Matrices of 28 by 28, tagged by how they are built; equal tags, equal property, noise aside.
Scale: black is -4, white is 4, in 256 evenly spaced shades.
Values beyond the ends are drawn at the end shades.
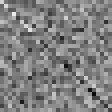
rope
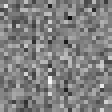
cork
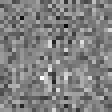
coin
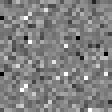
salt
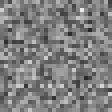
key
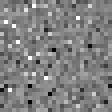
salt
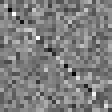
rope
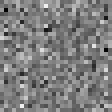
cork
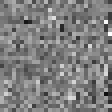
coin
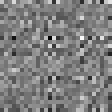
coin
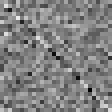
rope
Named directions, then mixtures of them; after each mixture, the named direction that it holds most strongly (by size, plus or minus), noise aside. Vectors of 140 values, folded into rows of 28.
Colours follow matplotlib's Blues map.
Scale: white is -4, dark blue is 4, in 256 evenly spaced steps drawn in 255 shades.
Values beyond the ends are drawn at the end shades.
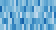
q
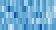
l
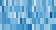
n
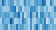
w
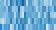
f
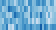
l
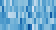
n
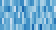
w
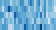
l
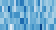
l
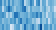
l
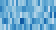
q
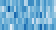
l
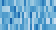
w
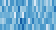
f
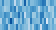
w
